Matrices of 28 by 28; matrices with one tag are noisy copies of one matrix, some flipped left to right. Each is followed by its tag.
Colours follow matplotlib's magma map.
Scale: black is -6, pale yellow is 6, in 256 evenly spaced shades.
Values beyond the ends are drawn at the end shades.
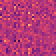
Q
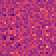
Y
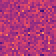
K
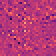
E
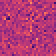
E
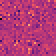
Q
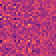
Q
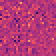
Q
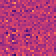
K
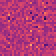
E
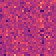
K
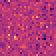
Y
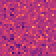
Y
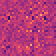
E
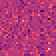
K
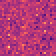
Y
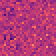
Y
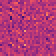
E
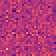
K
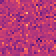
Q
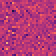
K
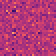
K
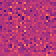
E
